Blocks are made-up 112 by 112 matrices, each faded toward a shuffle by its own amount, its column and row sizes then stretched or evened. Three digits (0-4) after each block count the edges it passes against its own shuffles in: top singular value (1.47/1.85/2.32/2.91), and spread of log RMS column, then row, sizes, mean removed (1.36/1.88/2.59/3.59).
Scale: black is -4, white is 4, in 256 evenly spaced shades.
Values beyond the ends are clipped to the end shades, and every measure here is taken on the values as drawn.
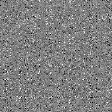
0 3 2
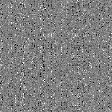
2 3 0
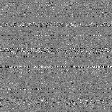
2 1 4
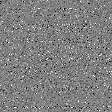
1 0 2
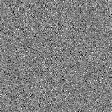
2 1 0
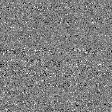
1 0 3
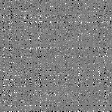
1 3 3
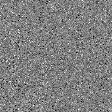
0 2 0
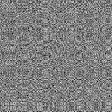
4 0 2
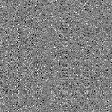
3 2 0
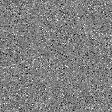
1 1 1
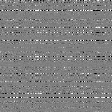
4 1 4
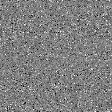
1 0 2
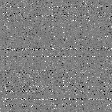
2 1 3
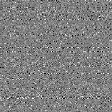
3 0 3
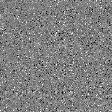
2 2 1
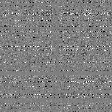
0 2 4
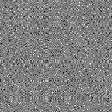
4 0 1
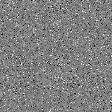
0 1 1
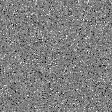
0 0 0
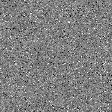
0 0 1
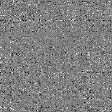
2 2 3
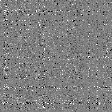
0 3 3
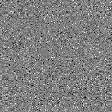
3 0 1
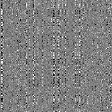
4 4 1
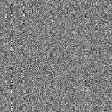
3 3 0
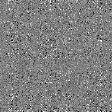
0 3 2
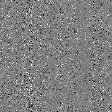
0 3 0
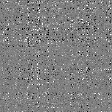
0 3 3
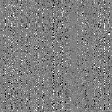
3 4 0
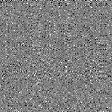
3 1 2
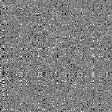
3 3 2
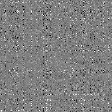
0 3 2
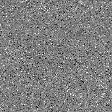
1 0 1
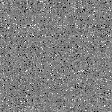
2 1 2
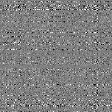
3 2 4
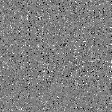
1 2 2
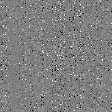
0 3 1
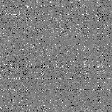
2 2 3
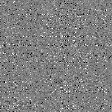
1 2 3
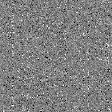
1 2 1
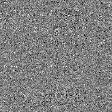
0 2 2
